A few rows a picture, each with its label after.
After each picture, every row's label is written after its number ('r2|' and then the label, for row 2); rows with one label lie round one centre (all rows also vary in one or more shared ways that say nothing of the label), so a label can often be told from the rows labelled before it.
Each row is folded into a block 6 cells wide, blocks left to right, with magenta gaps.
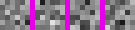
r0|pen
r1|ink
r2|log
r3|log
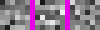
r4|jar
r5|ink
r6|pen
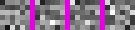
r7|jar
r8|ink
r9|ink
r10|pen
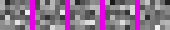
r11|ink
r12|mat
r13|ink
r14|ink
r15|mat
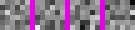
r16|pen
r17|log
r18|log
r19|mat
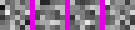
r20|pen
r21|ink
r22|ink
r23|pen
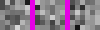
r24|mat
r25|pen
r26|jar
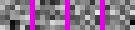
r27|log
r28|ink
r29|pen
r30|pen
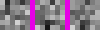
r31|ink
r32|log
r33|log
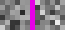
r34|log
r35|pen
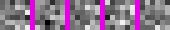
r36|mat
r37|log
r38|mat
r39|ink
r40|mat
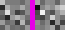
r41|pen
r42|pen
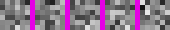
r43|mat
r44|log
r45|mat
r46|jar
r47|pen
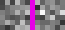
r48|mat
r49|pen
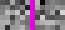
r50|jar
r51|ink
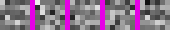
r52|ink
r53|pen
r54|ink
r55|jar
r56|ink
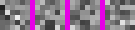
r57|pen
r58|log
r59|log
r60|ink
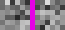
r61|mat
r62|jar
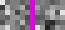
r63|pen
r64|log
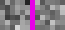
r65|mat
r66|ink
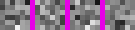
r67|mat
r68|pen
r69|mat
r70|log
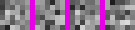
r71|jar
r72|log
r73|jar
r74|ink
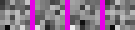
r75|jar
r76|log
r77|log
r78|jar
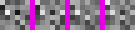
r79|pen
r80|pen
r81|pen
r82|pen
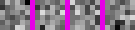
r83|mat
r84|jar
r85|pen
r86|log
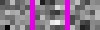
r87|jar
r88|ink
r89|log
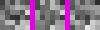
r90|mat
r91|mat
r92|mat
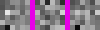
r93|jar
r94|mat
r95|jar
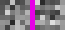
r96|jar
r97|ink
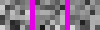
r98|log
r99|jar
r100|log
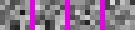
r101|log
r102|log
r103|pen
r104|mat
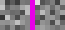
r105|ink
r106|pen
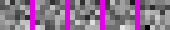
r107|mat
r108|log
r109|mat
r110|mat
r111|jar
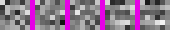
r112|pen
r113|pen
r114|pen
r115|ink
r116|ink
